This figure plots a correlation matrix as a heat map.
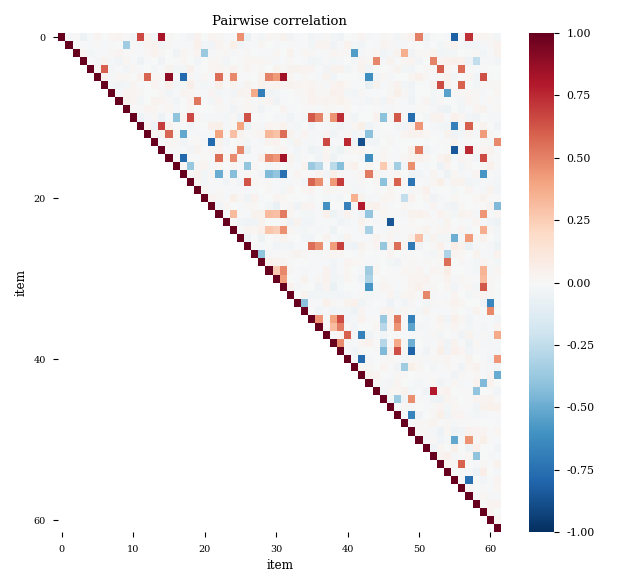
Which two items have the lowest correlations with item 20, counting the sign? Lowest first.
2, 48
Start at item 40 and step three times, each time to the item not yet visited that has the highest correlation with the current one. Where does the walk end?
61
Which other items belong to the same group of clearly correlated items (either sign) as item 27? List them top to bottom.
7, 28, 54
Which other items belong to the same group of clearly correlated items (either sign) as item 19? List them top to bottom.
8
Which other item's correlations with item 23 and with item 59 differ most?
46
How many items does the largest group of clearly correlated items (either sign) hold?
11
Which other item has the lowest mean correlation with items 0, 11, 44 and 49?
55
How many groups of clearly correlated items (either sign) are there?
13
